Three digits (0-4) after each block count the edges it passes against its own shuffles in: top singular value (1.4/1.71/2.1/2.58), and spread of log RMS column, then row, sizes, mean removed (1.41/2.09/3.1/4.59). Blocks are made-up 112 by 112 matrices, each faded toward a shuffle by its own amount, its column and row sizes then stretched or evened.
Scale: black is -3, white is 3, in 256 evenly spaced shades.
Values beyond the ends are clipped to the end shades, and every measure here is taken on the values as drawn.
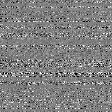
1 1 4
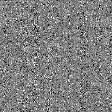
1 2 0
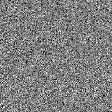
2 1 1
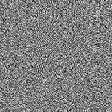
3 0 0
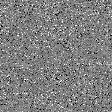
0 0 1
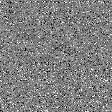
0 0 2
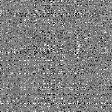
2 2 3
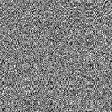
4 1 0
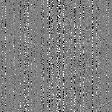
1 4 0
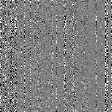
2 4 1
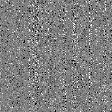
3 3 1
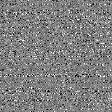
2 0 3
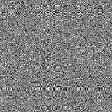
4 1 2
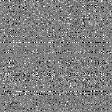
3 2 3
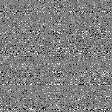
3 1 3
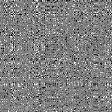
4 2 2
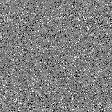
1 0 1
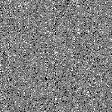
2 2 0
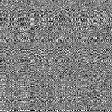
4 0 3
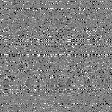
4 0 3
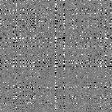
4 3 3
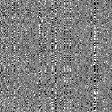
4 3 0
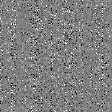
1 3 1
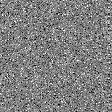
2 0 0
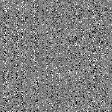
0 3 1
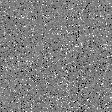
0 1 1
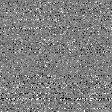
2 0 3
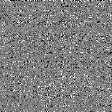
1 2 3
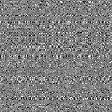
4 0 3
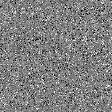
0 1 1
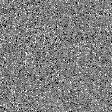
1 1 1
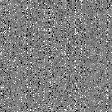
3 3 0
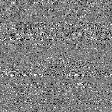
2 0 3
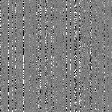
3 4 0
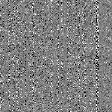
2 3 0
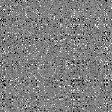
3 2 2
